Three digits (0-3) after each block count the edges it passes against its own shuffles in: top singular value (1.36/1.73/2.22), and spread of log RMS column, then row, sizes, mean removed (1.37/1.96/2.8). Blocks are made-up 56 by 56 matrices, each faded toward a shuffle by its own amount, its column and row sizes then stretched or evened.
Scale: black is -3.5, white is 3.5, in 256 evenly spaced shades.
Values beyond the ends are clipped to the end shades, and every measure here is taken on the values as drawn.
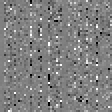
0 3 0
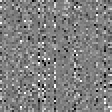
2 3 0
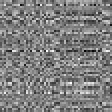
3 0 3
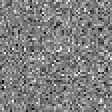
2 0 0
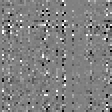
2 3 2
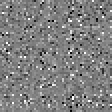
0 2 1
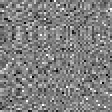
3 0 0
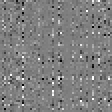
1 3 1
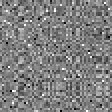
3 0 0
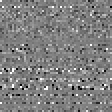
0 0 3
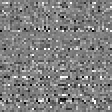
2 0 3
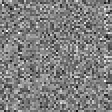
2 2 0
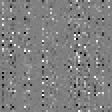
0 3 1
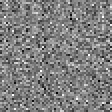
2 1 0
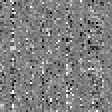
1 3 0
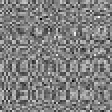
3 0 1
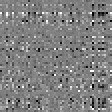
3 2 3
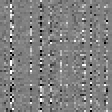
3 3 1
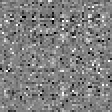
2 1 1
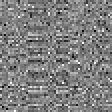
3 0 1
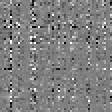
1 3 2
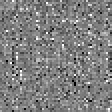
2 2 1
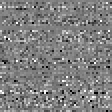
0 0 3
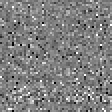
1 1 1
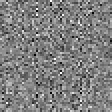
2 2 0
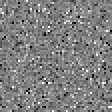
0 0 1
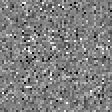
0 1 1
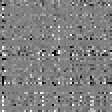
2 2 3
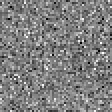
0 0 0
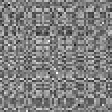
3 1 2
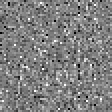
1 1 0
